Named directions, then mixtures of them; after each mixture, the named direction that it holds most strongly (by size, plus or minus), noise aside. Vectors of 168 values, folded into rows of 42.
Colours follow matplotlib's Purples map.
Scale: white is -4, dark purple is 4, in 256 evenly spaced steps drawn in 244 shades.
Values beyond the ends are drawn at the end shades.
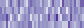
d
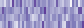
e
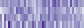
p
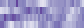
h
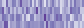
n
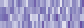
d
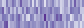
n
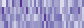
n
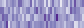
n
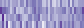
p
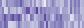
n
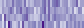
p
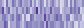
n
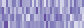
n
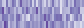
n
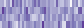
e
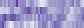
h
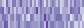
n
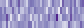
d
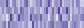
d
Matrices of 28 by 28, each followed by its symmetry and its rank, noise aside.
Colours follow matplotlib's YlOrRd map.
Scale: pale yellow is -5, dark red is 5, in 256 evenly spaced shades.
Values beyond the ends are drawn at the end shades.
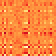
no symmetry, rank one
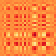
symmetric, rank one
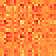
symmetric, rank two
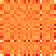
symmetric, rank one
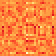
antisymmetric, rank two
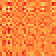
antisymmetric, rank two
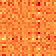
antisymmetric, rank two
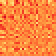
no symmetry, rank two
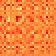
symmetric, rank two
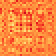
antisymmetric, rank two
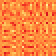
antisymmetric, rank two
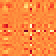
antisymmetric, rank two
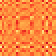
symmetric, rank one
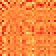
antisymmetric, rank two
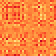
symmetric, rank two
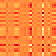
no symmetry, rank one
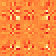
symmetric, rank two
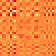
symmetric, rank one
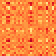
no symmetry, rank two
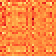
no symmetry, rank two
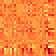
no symmetry, rank two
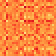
no symmetry, rank two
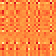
no symmetry, rank one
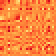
symmetric, rank three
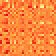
no symmetry, rank three
